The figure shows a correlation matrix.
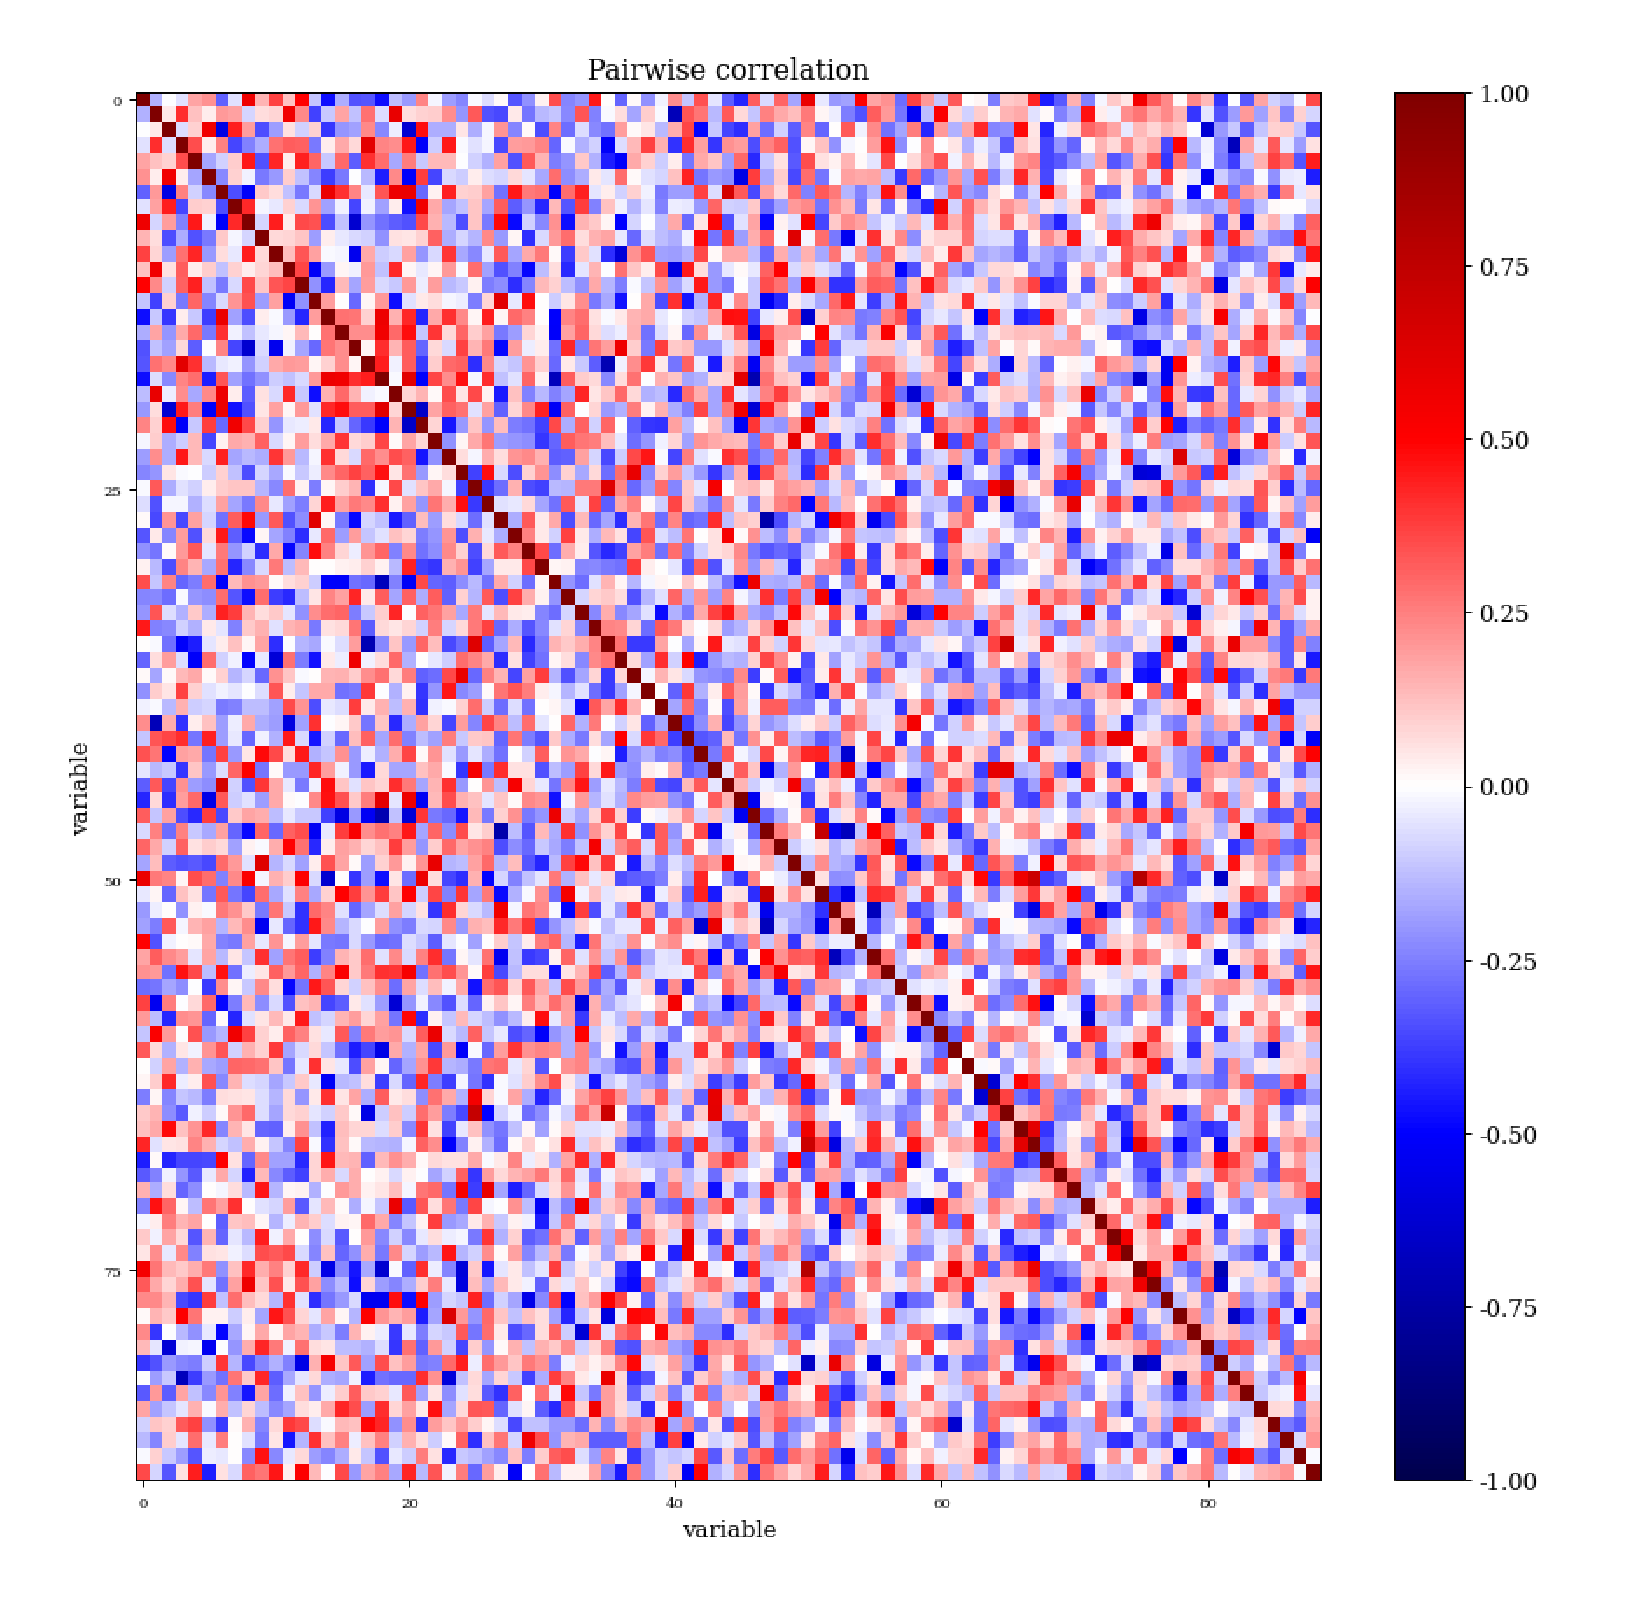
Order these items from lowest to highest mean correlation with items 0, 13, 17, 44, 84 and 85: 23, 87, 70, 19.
87, 19, 70, 23
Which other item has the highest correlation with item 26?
70
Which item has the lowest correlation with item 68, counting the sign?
58
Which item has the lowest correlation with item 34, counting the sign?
63
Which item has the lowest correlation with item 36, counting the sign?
10
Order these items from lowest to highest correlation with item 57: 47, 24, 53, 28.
47, 53, 28, 24
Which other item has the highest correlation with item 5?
2
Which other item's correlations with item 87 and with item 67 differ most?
84
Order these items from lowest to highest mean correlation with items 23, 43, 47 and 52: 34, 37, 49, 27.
34, 49, 27, 37
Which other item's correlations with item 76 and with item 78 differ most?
37
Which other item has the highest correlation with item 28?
44
